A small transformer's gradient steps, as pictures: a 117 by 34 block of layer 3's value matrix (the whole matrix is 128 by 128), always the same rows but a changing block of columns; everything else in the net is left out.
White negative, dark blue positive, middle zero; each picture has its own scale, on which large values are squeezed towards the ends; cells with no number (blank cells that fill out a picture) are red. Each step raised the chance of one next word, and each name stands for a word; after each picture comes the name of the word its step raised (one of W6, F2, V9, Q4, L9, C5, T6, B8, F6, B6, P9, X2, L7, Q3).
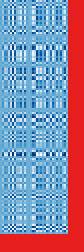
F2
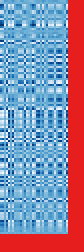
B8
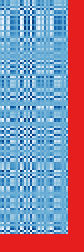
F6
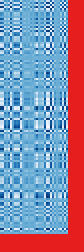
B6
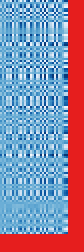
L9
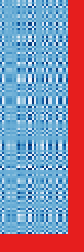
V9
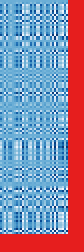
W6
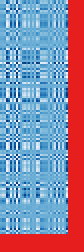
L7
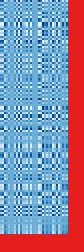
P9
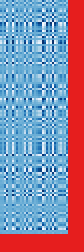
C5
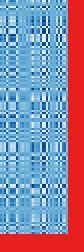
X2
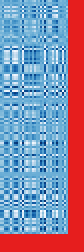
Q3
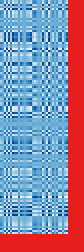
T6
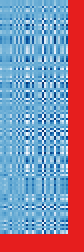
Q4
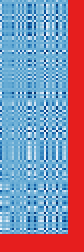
W6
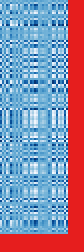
B8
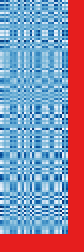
P9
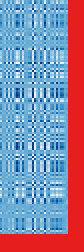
L7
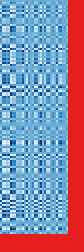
Q3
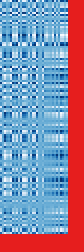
L9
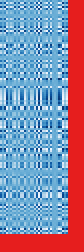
B6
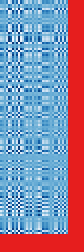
T6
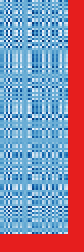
P9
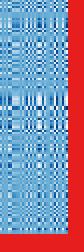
B6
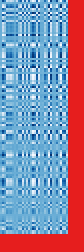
L9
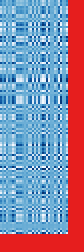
V9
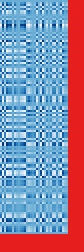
B8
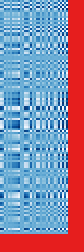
B6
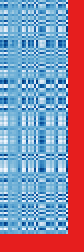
C5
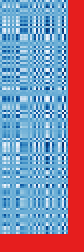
X2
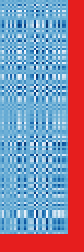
Q3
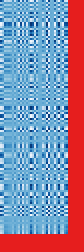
P9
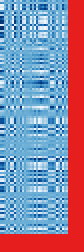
F6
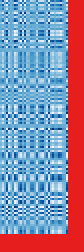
P9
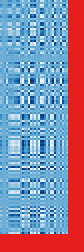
V9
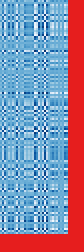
W6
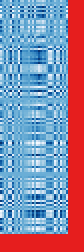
Q3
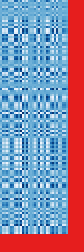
X2
